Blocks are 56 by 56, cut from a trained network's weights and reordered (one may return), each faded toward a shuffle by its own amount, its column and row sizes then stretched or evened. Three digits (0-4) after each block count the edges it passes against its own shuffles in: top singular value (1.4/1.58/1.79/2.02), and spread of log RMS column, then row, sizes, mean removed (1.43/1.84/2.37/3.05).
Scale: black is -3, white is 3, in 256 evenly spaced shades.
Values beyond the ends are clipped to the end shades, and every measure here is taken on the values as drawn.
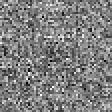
2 1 0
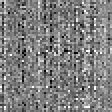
4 3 1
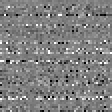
1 1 4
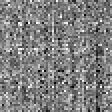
2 0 2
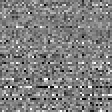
2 1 4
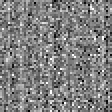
1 1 0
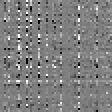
3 4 2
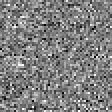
1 0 2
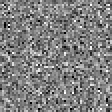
1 2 1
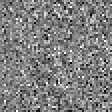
0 3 0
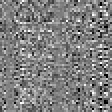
3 4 1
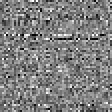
2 1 3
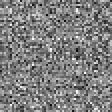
4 1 0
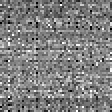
2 2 1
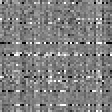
4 0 4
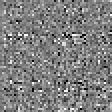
0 3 3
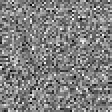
1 0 0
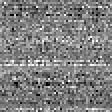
3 0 3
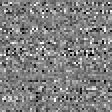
0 1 4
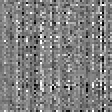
4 4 2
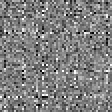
1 3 2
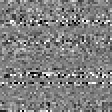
1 0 4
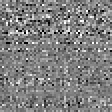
1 1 4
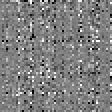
0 4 2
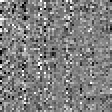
0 4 1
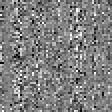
0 4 0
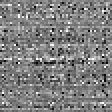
2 2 3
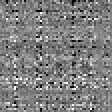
2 3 3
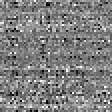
2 1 3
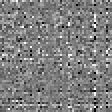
1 3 2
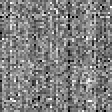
3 1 1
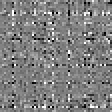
3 3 4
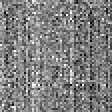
3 2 0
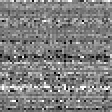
4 0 4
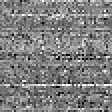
4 1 3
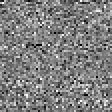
1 0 2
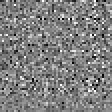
0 2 3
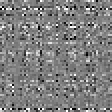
3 3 4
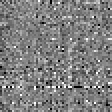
1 1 3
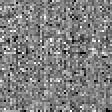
0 1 2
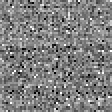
0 1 1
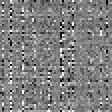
2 4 0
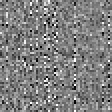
1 4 0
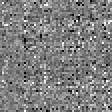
0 3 1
